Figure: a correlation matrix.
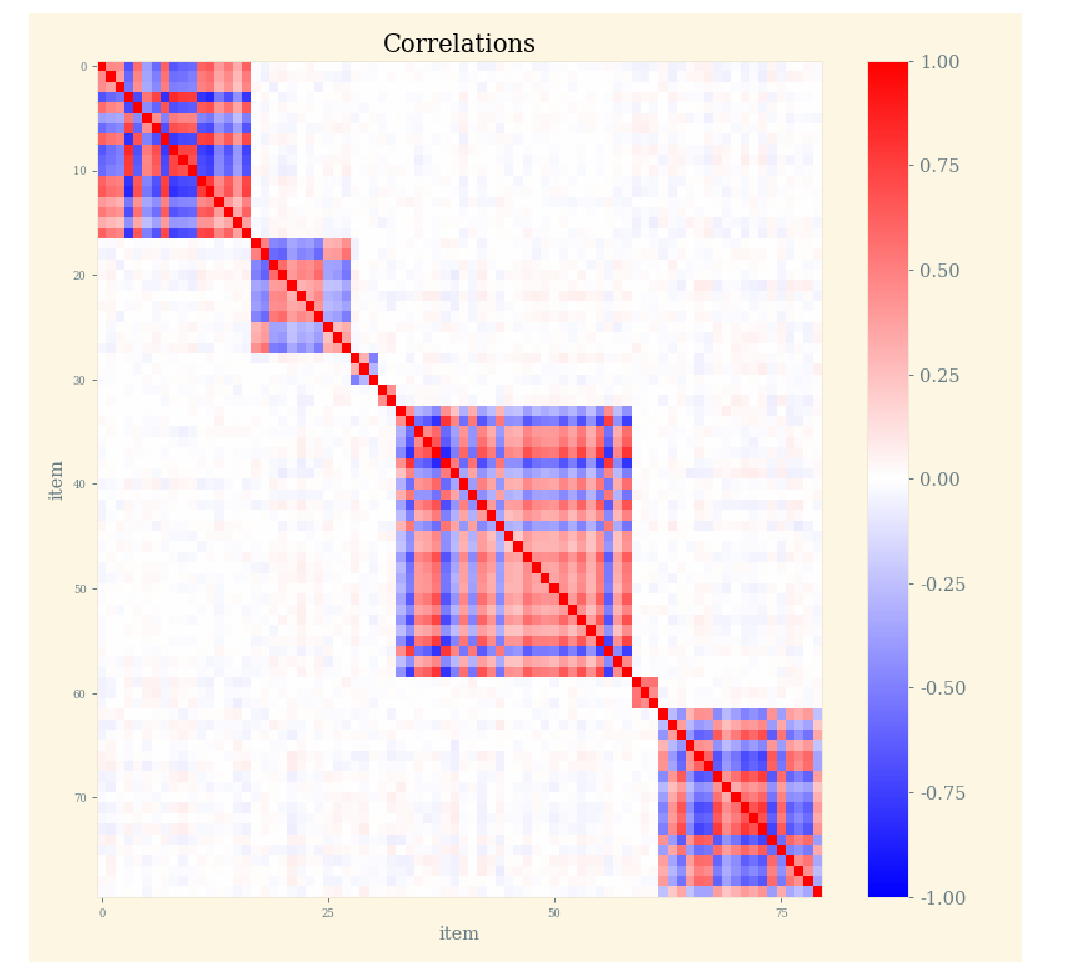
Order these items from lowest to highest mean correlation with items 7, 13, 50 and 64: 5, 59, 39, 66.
5, 66, 39, 59
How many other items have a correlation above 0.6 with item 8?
4
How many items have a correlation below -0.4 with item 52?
3
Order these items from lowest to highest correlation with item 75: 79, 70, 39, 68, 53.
53, 39, 79, 70, 68
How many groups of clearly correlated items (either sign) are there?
7
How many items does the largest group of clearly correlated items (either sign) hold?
26
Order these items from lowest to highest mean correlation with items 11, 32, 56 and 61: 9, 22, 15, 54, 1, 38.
9, 54, 22, 15, 1, 38
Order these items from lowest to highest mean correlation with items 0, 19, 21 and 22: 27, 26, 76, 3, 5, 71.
27, 26, 3, 5, 71, 76
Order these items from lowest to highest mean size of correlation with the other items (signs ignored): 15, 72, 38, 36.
15, 72, 36, 38
